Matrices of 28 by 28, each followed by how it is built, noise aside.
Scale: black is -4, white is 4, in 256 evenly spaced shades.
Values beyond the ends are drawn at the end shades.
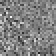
lower triangular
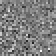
lower triangular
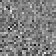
lower triangular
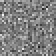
blocks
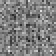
blocks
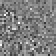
lower triangular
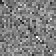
diagonal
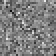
diagonal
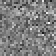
upper triangular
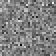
noise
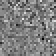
upper triangular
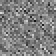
Toeplitz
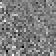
lower triangular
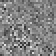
lower triangular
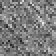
Toeplitz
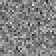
noise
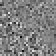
lower triangular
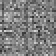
blocks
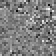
upper triangular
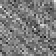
Toeplitz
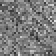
Toeplitz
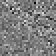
upper triangular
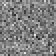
diagonal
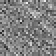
Toeplitz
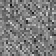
Toeplitz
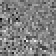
lower triangular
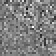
upper triangular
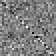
diagonal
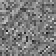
Hankel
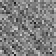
Toeplitz
